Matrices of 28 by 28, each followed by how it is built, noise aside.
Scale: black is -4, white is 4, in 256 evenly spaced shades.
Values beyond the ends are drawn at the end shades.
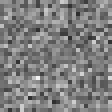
blocks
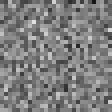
repeating columns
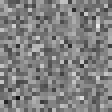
repeating rows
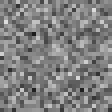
repeating columns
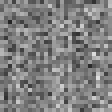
blocks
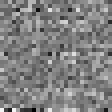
uneven rows
